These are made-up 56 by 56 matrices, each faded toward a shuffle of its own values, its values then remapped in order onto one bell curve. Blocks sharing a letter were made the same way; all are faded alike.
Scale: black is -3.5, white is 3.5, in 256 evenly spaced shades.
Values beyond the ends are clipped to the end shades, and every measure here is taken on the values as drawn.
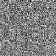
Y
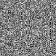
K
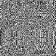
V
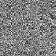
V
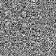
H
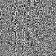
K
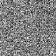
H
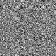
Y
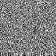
H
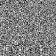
H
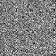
H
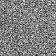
H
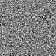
Y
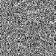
Y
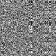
V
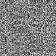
K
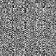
V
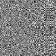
V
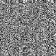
H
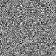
H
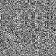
Y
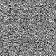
Y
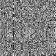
K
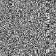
K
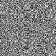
Y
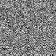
Y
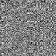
H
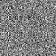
H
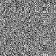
V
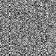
K
